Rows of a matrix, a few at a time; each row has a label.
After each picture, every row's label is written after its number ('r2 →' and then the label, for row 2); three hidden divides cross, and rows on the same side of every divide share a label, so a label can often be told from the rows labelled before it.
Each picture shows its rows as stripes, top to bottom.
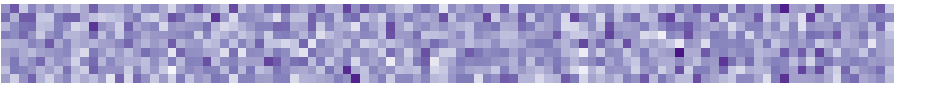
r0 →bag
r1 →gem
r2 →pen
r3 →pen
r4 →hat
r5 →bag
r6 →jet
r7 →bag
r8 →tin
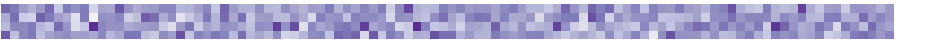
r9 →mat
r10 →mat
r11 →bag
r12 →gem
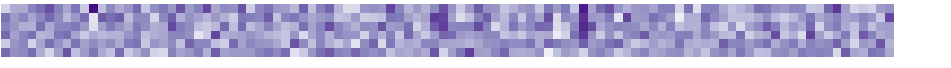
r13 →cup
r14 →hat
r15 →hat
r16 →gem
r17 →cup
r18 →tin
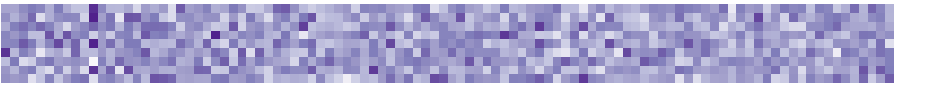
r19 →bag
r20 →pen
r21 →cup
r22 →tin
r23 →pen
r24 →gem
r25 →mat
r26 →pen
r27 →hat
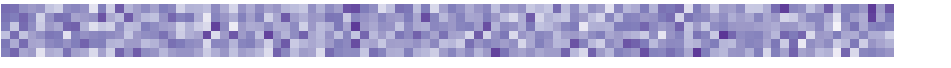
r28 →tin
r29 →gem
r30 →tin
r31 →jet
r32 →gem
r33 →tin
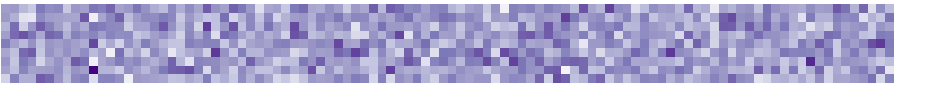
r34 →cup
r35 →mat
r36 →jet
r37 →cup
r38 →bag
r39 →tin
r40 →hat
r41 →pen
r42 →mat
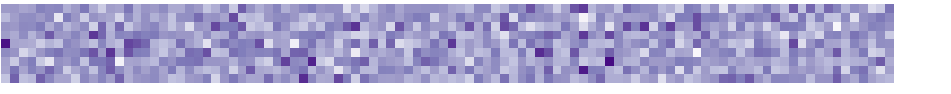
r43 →hat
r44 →bag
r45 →tin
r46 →cup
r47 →gem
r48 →cup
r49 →pen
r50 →hat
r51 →jet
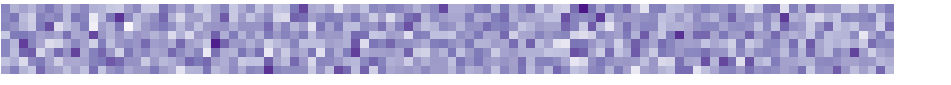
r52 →hat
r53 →mat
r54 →mat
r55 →bag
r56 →gem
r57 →gem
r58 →jet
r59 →jet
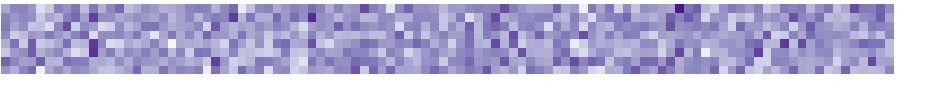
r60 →bag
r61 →pen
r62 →tin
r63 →hat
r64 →bag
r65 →bag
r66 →tin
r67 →gem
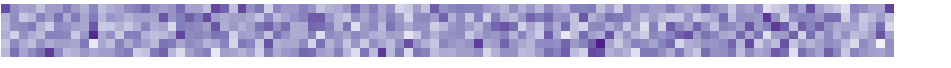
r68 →gem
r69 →cup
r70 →bag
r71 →pen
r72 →mat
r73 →jet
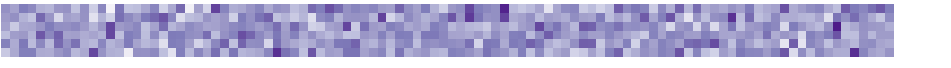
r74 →tin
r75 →mat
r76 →cup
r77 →cup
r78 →gem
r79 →bag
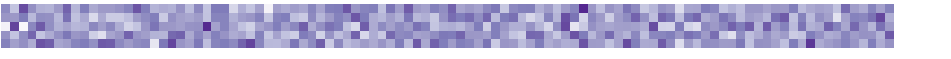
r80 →gem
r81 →tin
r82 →jet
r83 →gem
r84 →hat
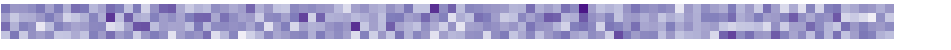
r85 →hat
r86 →cup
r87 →gem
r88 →jet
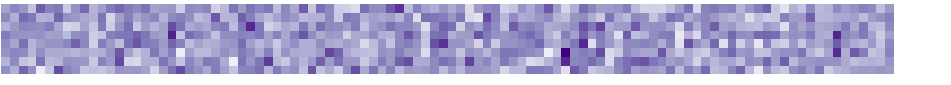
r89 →cup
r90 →gem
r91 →hat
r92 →hat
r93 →hat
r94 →mat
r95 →mat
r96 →gem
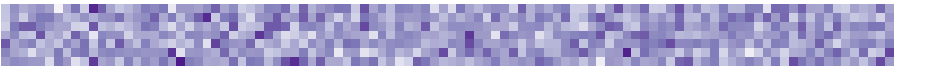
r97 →bag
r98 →jet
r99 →bag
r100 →mat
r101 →tin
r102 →hat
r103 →pen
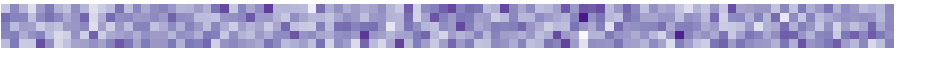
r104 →mat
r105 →hat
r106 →tin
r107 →bag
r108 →jet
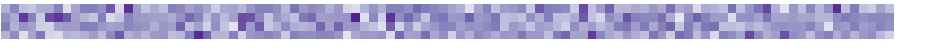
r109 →cup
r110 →gem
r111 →gem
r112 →jet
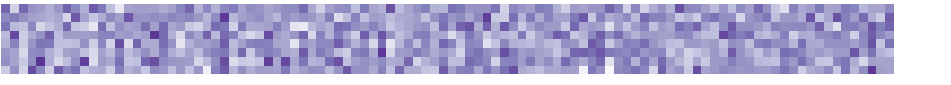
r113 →pen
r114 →hat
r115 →tin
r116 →jet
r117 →mat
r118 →mat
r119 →mat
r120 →tin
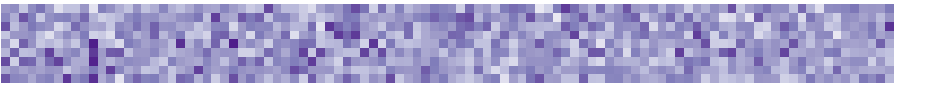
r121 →mat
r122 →gem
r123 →tin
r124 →tin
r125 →pen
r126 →jet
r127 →pen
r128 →cup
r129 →pen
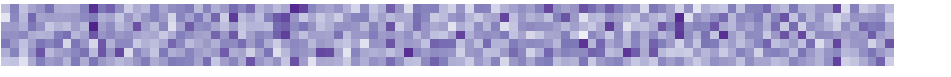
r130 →cup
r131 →bag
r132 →pen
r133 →bag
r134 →hat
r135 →mat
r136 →cup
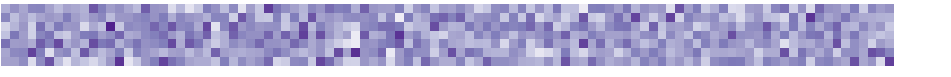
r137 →bag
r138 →gem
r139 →cup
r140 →jet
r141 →cup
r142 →tin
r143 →mat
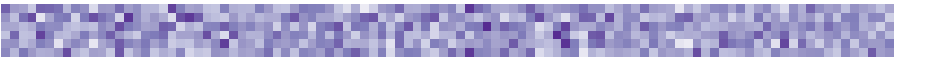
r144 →hat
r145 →pen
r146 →mat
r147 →jet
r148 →mat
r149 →tin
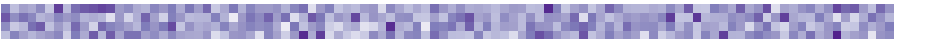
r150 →cup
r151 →tin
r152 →hat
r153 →cup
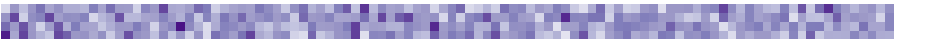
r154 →jet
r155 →mat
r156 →gem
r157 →gem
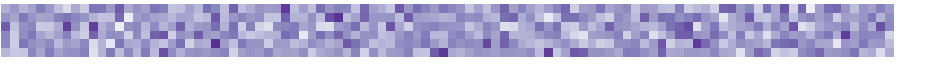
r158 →jet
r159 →tin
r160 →pen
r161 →bag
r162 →tin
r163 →hat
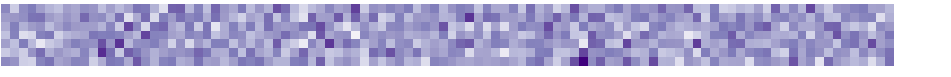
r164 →gem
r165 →tin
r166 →cup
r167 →jet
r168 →tin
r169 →cup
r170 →hat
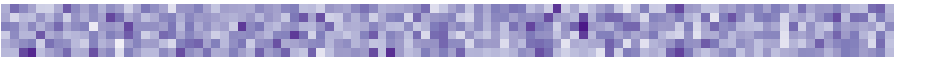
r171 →bag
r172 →cup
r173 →hat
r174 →cup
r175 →pen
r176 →pen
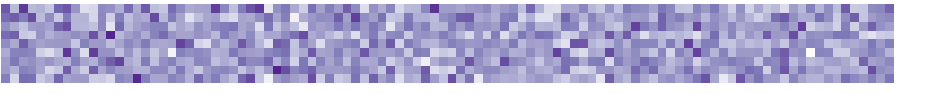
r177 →gem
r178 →tin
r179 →tin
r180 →cup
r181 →gem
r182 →bag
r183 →mat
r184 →bag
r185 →gem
